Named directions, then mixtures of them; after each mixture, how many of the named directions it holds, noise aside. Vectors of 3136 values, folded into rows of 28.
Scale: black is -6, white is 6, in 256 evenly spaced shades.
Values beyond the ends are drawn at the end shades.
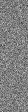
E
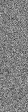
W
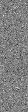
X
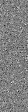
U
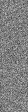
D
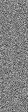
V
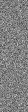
one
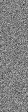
three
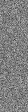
two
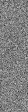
three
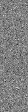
one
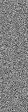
one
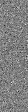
one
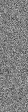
one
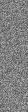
four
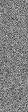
one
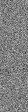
two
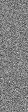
two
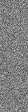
four
